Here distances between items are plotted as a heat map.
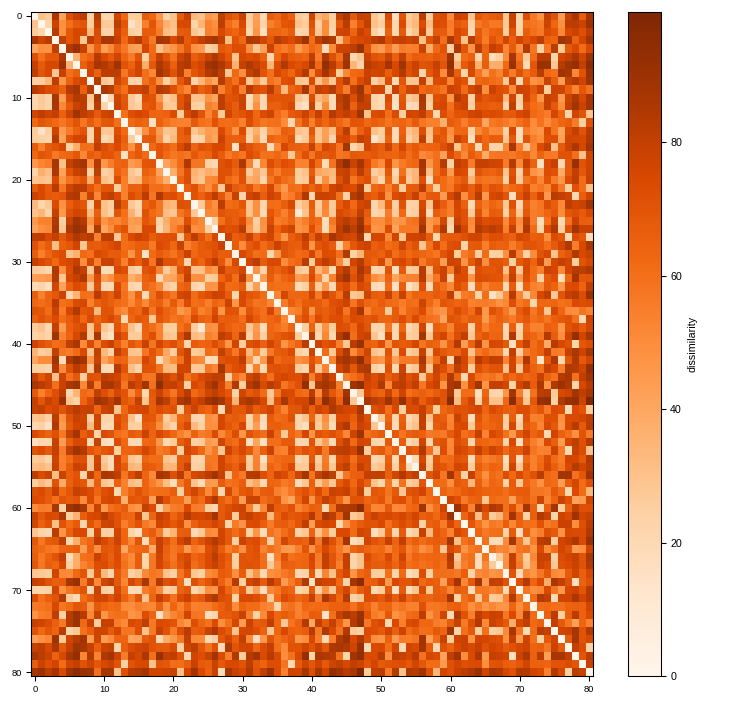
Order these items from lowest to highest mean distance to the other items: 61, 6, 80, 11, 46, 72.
11, 72, 46, 61, 6, 80
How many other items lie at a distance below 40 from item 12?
7
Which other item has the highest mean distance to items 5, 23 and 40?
80
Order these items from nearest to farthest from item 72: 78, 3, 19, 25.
19, 25, 78, 3
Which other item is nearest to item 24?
38
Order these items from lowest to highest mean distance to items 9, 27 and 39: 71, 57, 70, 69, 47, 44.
57, 70, 69, 71, 44, 47
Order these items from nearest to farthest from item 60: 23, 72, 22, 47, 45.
23, 72, 22, 45, 47
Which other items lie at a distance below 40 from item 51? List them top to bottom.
9, 36, 74
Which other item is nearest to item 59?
65
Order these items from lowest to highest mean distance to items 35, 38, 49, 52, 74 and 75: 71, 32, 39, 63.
63, 39, 32, 71
